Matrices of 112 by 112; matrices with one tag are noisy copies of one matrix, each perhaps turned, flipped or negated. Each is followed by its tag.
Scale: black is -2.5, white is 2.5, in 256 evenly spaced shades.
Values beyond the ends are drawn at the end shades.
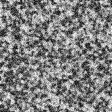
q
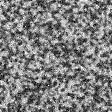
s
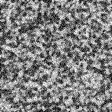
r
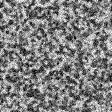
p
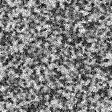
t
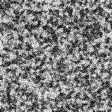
r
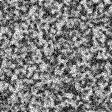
p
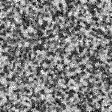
t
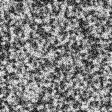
r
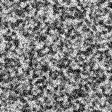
p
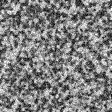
q
